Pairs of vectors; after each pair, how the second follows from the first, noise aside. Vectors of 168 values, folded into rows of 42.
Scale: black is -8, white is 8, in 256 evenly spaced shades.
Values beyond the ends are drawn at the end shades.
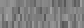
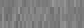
negated, shrunk.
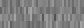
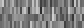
reversed, scaled up.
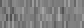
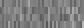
reversed, negated.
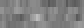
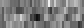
negated, scaled up.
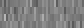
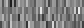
reversed, scaled up.
